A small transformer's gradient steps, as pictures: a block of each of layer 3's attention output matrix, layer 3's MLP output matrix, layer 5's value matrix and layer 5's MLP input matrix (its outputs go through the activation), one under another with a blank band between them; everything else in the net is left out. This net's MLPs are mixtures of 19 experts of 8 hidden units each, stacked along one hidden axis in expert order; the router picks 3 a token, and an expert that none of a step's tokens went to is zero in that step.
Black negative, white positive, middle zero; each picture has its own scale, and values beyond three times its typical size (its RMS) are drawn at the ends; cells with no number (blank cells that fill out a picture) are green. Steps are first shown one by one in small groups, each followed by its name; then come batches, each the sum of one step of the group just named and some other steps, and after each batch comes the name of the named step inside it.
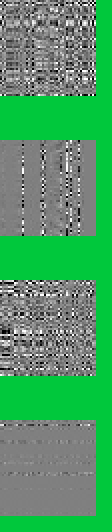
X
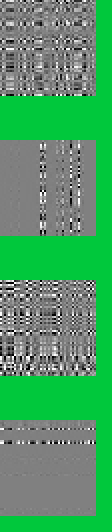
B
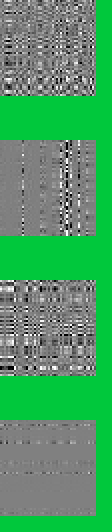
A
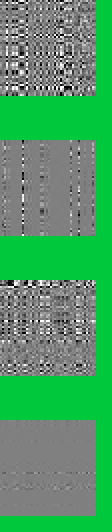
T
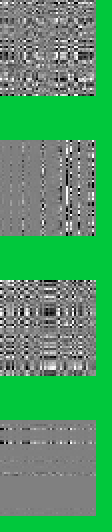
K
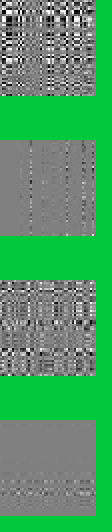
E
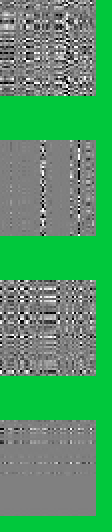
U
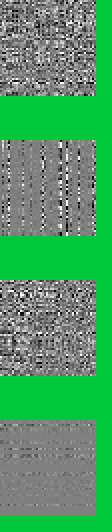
X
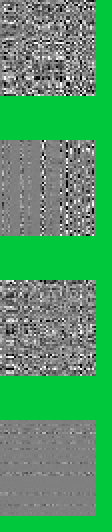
A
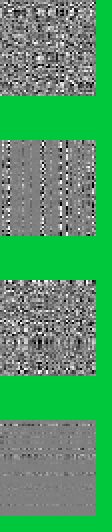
X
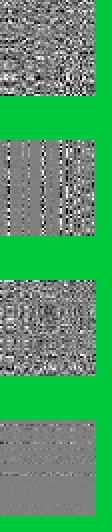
K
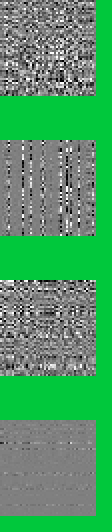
K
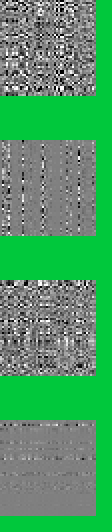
T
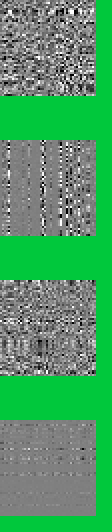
U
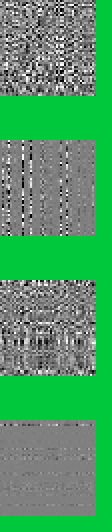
X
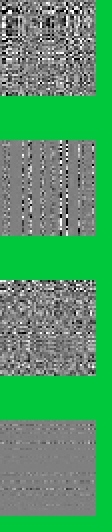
E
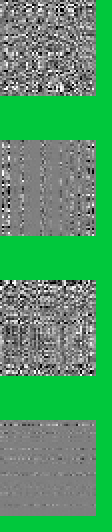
T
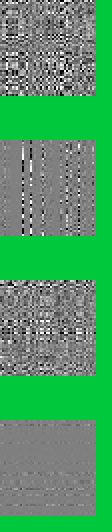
T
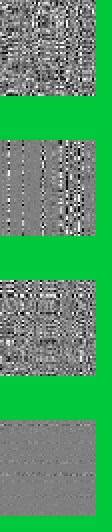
X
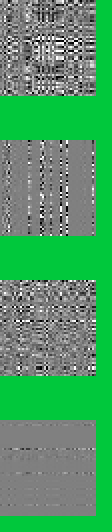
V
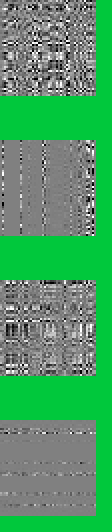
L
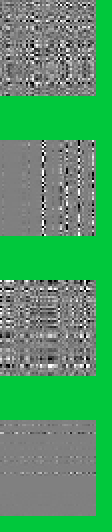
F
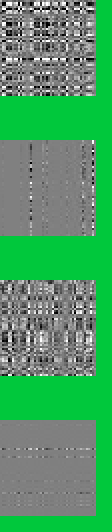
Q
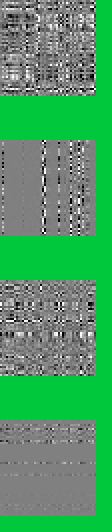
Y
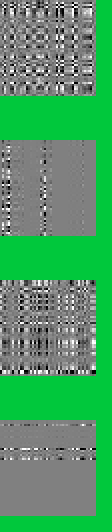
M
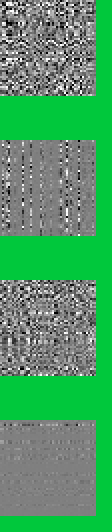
Q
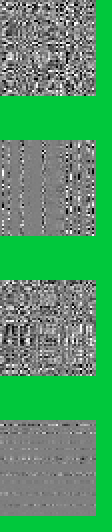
L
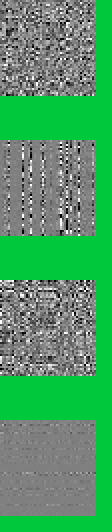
F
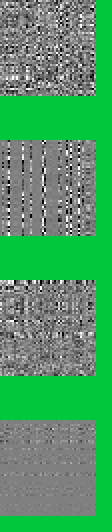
Y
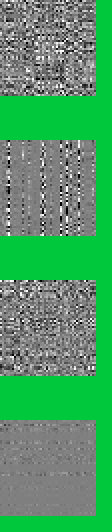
V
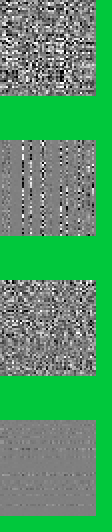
V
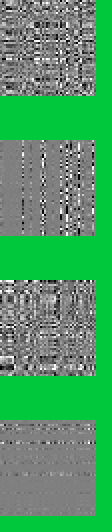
Q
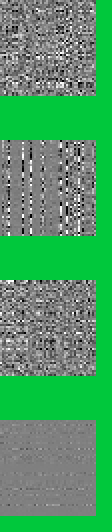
V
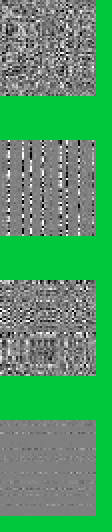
F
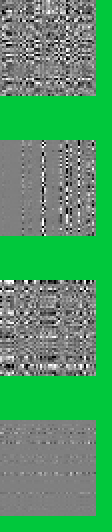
F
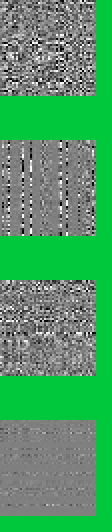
L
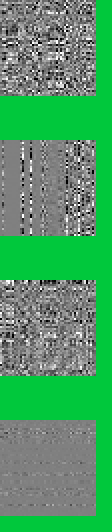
L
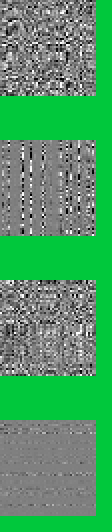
L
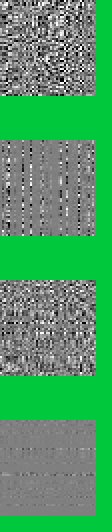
Q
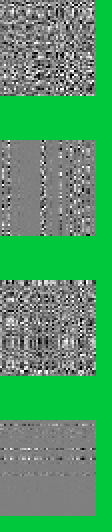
M
